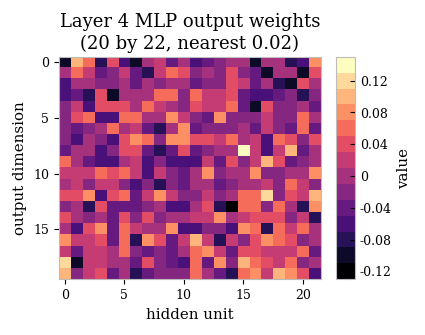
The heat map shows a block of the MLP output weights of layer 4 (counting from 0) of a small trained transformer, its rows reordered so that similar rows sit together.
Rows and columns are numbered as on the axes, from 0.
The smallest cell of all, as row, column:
13, 14
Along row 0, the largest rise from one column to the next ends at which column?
1
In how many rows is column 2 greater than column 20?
8
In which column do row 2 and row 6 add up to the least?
19
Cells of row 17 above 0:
13
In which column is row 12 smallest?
3
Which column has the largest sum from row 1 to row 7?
9
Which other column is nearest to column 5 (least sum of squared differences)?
12
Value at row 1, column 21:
0.04
